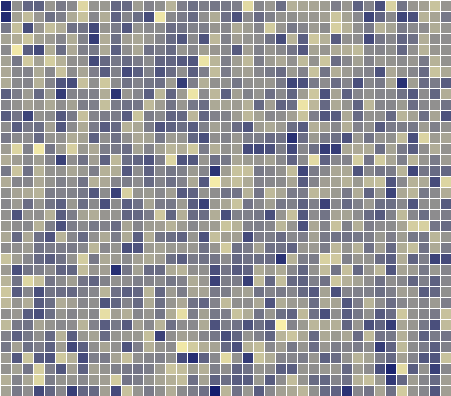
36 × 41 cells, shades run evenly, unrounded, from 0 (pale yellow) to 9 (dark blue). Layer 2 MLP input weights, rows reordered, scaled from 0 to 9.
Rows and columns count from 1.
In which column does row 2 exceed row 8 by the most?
1
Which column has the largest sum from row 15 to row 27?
28
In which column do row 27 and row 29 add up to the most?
4
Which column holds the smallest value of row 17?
20
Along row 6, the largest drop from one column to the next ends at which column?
19
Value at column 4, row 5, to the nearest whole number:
7
